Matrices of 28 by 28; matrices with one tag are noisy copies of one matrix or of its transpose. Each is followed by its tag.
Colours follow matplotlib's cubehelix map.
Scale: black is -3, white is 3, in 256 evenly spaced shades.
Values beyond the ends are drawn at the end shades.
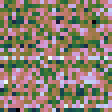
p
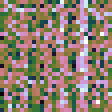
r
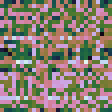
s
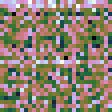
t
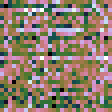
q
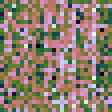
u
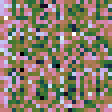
t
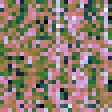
p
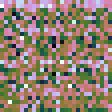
t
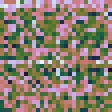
t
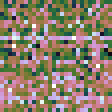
s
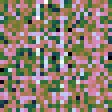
s
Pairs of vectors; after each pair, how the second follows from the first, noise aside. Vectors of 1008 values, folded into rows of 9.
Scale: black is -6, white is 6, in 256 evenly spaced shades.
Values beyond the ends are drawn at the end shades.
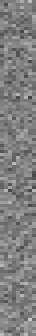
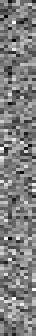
reversed, negated, scaled up.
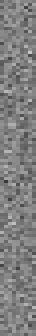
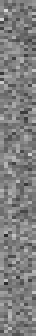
reversed, negated.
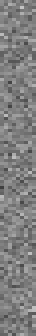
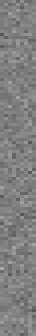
negated, shrunk.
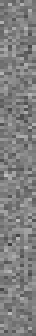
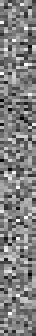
scaled up.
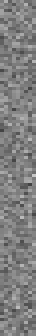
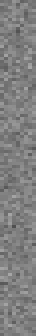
wrapped around, shrunk.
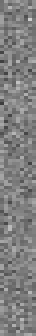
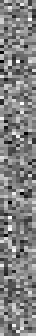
scaled up.
